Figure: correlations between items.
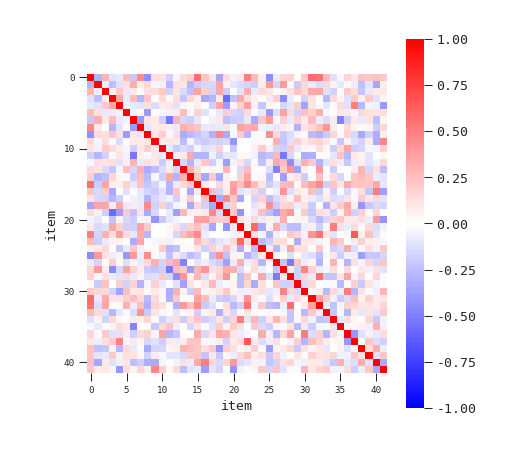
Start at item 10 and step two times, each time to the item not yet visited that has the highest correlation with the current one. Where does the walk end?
30
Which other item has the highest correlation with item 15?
0
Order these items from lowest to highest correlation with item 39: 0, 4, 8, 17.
8, 4, 17, 0
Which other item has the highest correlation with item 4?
37
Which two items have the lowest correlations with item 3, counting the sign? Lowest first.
19, 27
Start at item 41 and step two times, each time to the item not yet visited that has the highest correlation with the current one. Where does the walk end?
26
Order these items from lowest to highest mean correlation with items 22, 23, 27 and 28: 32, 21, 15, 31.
21, 31, 32, 15
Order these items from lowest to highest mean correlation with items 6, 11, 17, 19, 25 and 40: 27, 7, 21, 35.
21, 7, 35, 27
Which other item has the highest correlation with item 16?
40
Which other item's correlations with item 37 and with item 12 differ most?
22
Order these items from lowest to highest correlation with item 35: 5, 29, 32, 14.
29, 14, 32, 5
